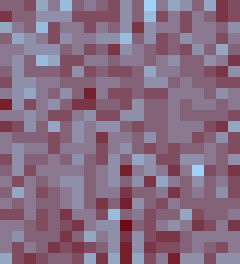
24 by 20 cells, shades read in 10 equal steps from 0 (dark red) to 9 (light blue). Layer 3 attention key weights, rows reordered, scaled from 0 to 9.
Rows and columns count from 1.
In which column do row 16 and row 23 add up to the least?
11
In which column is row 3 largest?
4
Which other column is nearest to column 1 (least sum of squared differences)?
19
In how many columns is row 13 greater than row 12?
7
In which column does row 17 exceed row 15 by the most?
14
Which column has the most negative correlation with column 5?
1
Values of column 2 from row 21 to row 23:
5 6 3
